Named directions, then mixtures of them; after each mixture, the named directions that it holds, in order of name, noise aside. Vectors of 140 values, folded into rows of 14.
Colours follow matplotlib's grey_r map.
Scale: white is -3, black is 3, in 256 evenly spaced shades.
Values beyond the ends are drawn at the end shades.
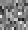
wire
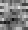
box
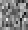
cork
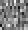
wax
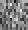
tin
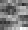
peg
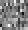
wax.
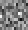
cork, wire.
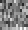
peg, tin.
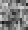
box, cork.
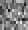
cork, wire.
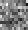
box, cork, wire.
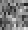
peg, tin, wax.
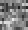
box.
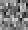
cork, wax.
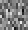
peg, wire.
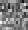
box, cork, tin.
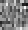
box, peg, wax.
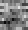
box.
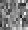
cork, peg.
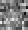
box, cork.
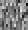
cork, tin, wax.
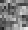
peg.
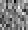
tin, wax.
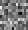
box, wire.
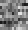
box, peg, wire.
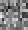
box, cork, wax.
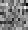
box, wax, wire.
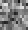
box, cork.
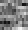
box, peg.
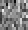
cork, tin, wax.
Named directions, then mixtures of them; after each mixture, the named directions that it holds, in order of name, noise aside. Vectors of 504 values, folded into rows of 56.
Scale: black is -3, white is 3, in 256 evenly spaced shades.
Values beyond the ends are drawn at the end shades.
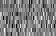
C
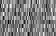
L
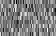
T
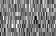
C, T.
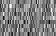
L.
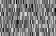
T.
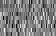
C.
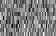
C, L, T.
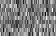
L, T.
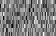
C, L, T.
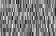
C, T.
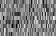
C, L, T.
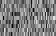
C, L, T.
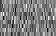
C, L, T.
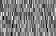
C, L, T.
